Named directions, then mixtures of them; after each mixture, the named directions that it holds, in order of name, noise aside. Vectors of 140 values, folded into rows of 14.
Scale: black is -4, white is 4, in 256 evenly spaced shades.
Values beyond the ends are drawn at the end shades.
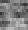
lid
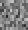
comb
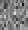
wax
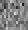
comb, wax.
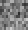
comb, lid.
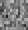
comb.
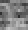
lid.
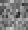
comb, lid.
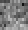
lid, wax.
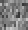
comb, lid.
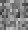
comb, lid.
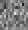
comb, wax.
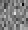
wax.
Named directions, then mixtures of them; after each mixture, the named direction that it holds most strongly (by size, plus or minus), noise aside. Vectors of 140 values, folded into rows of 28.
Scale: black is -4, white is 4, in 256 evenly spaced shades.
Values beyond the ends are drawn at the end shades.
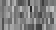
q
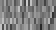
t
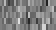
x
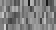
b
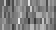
x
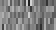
t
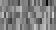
b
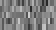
q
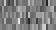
x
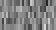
b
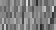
t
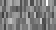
b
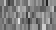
x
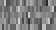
x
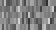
x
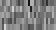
q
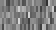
x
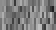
q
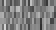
t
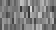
q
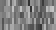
q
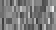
q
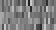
q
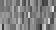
t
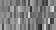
q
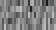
b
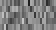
b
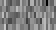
b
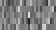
x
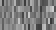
q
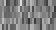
t
